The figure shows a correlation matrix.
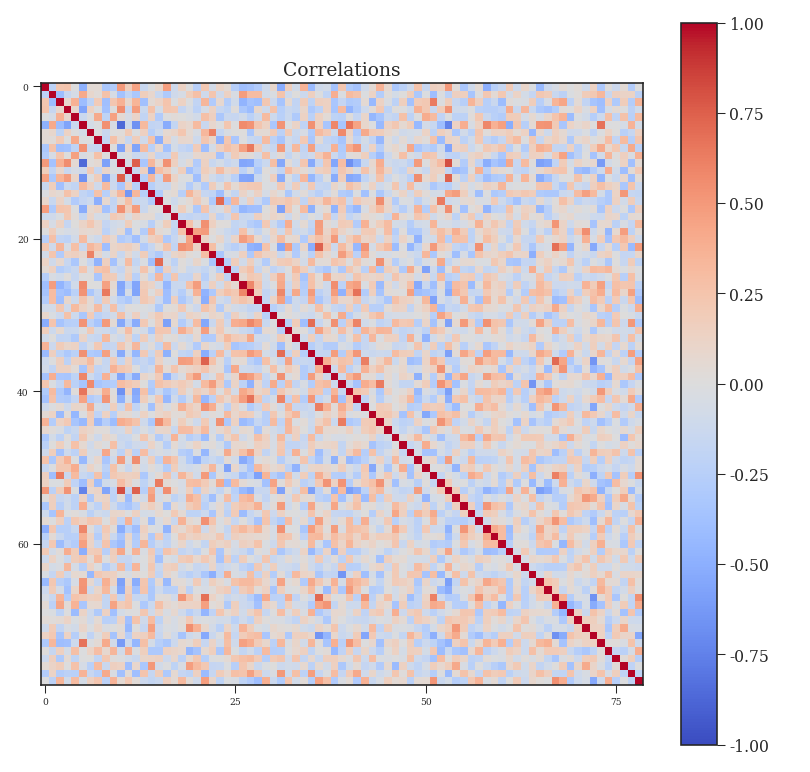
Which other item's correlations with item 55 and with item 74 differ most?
38
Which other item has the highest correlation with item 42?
36
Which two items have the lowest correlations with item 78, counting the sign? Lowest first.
72, 28
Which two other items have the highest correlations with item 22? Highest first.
6, 39
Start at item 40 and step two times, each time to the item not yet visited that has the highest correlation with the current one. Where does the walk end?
73
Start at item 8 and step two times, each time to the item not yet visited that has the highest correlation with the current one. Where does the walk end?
41
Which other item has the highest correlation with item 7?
4
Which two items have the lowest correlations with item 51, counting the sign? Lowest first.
28, 72
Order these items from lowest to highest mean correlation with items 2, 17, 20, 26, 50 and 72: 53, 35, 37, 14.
53, 37, 35, 14
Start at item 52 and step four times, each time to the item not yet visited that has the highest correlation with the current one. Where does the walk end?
39
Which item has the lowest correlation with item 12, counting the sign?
5
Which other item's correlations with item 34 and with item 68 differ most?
37
